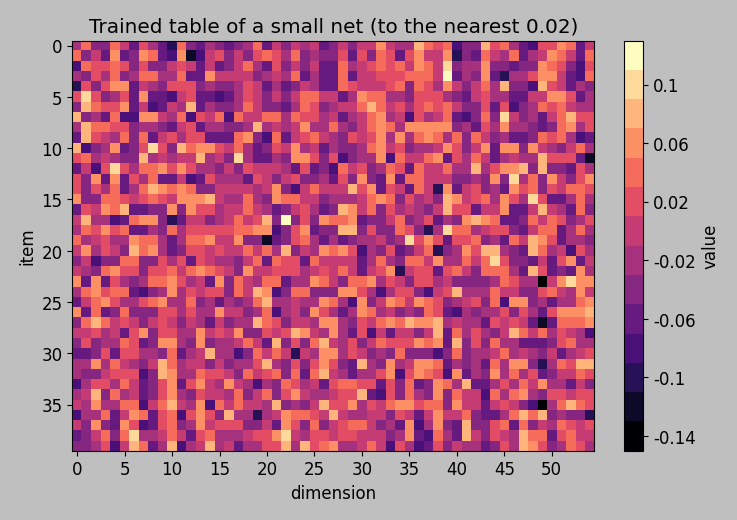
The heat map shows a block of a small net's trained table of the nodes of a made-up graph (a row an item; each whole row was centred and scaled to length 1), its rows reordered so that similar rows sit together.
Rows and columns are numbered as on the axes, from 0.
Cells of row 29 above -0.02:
28
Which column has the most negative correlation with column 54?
49
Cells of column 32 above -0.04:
29
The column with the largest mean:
38
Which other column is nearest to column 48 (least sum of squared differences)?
14
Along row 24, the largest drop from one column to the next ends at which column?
21
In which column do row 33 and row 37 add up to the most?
41
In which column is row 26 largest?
54
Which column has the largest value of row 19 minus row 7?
35
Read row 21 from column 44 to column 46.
0.1 0.02 -0.04
